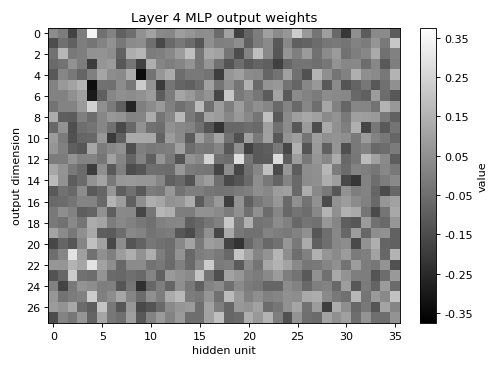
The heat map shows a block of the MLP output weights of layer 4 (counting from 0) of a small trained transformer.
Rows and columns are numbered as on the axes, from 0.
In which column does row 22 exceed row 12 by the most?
4
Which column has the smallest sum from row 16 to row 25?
9
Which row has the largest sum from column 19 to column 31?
21
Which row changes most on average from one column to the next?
12
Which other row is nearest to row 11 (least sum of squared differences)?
16
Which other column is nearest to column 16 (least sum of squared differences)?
29
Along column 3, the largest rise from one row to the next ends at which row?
5
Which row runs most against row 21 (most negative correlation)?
0
